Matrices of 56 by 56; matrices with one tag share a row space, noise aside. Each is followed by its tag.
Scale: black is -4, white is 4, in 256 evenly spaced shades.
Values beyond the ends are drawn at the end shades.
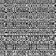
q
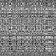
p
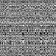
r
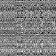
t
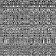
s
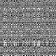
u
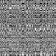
r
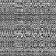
t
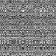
r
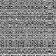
p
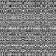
r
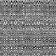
u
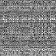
s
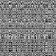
p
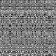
p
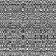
r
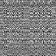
s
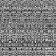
p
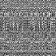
s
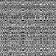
r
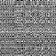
t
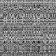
u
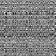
q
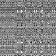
t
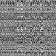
t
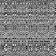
q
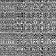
t
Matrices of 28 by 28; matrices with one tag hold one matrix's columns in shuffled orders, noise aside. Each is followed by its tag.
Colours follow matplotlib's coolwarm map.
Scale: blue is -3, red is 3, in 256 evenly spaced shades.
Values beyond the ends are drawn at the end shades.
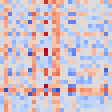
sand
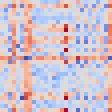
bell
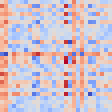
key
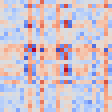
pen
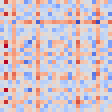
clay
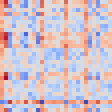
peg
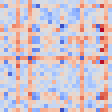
bell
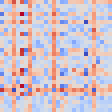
sand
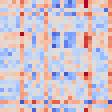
peg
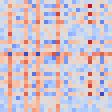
key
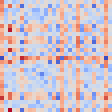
bell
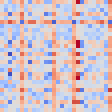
clay
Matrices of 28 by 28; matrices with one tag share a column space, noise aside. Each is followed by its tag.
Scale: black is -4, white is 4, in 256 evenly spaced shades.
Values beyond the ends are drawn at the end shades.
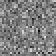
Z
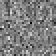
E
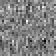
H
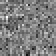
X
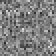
Z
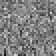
X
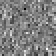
X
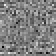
Z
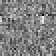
X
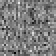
E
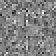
Z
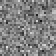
E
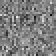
X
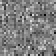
X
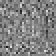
Z
